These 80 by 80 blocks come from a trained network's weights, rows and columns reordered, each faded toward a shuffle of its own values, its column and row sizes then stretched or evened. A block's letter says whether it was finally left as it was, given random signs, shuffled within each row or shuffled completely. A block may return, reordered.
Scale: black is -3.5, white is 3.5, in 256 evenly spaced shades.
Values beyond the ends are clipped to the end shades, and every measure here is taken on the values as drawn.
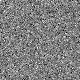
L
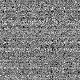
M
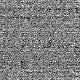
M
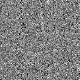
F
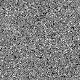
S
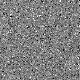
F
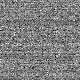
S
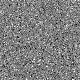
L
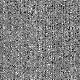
M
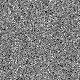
L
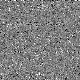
S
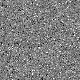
L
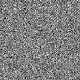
M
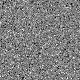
L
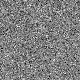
L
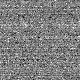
S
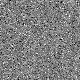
L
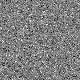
L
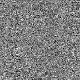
M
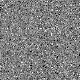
F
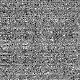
M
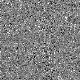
F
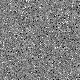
L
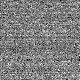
S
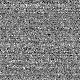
S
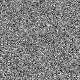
S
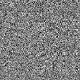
M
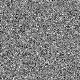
S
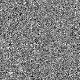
F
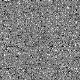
F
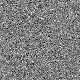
L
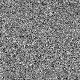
S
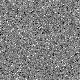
L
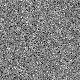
L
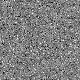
L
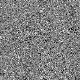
F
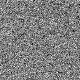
S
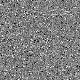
S
